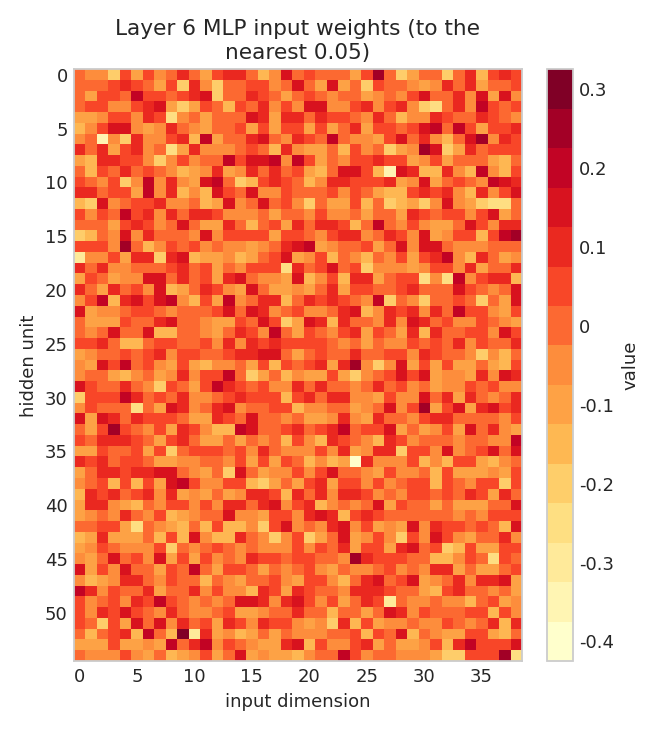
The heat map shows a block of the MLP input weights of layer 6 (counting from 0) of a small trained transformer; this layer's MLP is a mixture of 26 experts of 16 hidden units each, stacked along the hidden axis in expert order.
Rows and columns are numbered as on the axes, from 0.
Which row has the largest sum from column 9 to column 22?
8
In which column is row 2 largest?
5
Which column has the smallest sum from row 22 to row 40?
18
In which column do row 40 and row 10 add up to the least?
4
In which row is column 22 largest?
6
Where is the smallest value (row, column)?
36, 24
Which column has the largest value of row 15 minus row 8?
37
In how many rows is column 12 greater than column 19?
18
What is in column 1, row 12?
-0.2
